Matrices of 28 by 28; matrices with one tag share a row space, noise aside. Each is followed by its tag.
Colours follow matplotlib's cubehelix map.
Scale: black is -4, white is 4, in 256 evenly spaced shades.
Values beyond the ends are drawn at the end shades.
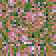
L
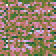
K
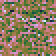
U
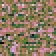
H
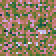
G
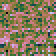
K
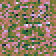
L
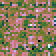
K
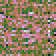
K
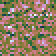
U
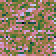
K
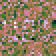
L
